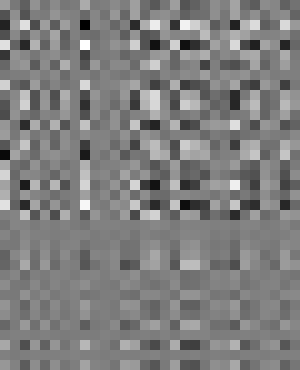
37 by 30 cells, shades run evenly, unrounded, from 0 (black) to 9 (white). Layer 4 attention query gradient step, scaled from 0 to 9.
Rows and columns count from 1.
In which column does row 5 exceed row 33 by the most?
9
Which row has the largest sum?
3
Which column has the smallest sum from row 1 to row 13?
1
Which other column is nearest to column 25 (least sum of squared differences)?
17
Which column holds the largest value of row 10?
16
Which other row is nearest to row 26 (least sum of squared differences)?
33
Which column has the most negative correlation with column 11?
12
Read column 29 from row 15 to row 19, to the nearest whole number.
6 7 3 3 2
